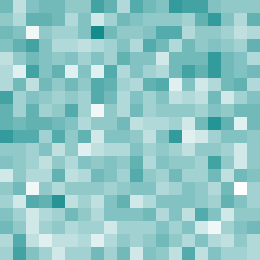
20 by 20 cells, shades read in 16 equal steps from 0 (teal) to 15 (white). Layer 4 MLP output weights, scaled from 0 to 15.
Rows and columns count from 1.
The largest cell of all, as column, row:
19, 15
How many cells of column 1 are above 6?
13
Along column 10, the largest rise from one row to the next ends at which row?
6
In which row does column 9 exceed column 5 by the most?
16
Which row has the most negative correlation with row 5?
18
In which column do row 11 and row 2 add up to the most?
8
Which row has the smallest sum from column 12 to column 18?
1
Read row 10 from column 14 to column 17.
9 12 6 1
